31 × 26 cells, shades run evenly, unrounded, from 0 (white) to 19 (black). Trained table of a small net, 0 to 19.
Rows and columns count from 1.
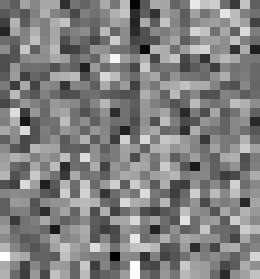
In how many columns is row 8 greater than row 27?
18
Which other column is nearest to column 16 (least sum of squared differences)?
10
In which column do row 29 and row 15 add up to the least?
1
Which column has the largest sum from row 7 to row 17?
14
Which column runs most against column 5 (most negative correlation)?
7
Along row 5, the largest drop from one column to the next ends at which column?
12
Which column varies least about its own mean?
8
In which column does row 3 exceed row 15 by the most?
3
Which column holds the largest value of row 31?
23
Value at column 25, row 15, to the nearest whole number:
11
